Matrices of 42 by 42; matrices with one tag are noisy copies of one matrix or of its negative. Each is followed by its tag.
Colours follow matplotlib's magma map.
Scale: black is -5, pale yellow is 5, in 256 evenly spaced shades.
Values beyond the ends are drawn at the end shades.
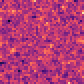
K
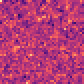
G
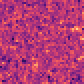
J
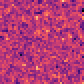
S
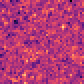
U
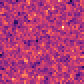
U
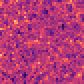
U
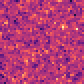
U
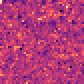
G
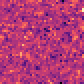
S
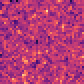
U
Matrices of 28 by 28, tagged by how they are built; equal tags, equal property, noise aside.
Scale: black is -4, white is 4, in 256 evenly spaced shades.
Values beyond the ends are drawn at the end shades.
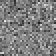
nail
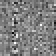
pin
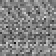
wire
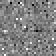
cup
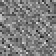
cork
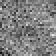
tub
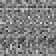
wire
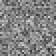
wire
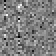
pin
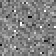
cup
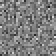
wire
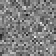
cork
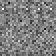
wire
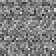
wire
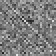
cork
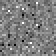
cup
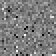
cup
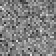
cork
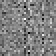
pin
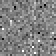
cup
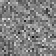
cork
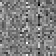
pin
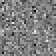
pin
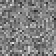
wire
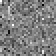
pin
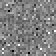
cup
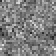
tub
